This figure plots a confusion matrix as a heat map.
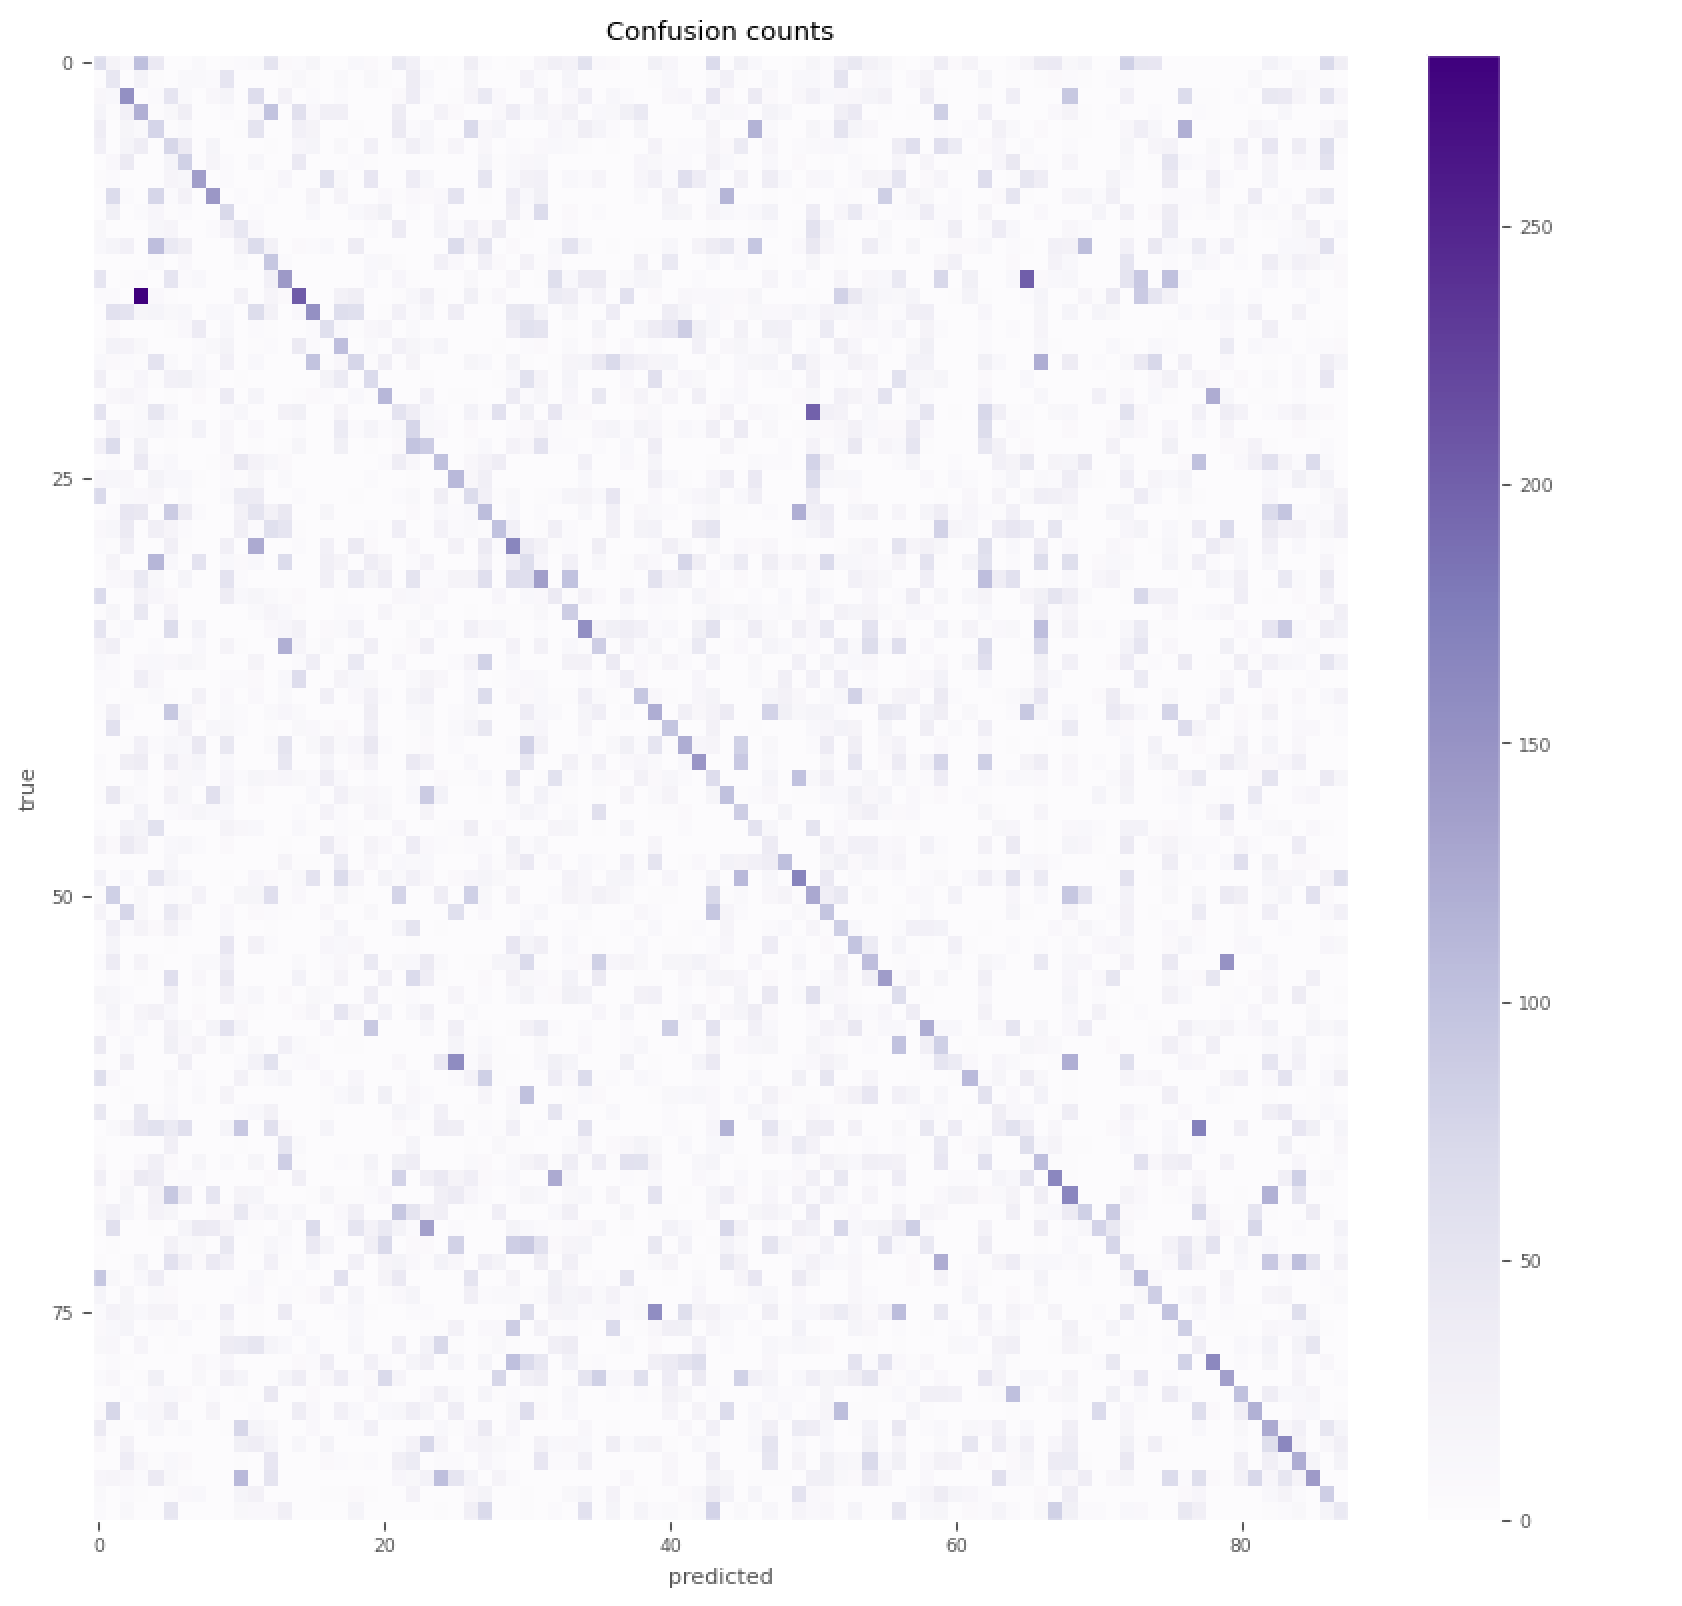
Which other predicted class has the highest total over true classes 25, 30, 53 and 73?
4
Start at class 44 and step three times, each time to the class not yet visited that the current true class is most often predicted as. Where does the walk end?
62
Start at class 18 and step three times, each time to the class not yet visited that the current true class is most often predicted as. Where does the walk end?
65
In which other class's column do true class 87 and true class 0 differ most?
3
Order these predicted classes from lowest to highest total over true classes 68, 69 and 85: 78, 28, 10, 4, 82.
78, 28, 4, 82, 10
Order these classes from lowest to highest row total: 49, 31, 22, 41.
22, 41, 49, 31
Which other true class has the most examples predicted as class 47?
39
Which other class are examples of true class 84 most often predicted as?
54
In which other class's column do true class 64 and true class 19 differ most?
77
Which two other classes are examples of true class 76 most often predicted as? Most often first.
29, 36
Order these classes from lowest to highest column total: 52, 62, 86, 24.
24, 86, 52, 62
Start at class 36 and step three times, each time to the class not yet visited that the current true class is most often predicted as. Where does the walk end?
45
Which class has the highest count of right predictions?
14
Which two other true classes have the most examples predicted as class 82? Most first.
68, 72
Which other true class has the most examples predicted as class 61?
83
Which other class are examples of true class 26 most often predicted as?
0
